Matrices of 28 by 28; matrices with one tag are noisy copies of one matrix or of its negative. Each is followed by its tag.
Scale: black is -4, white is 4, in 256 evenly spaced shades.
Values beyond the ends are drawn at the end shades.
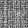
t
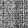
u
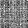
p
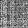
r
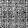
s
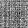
t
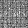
t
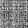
s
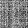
s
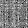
s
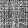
s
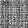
p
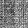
u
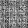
p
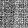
u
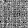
t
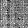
r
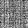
p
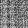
r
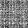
p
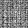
t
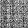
r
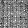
t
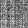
r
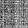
u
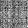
s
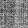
u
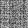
p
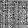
s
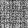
p
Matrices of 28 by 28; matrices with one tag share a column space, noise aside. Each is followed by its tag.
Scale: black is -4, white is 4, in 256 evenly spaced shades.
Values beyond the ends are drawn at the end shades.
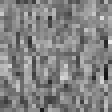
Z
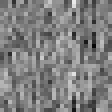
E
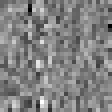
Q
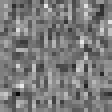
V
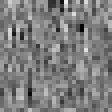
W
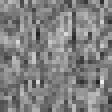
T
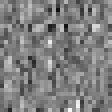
Q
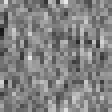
T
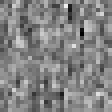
V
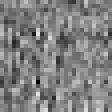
T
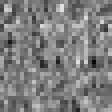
Q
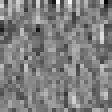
W
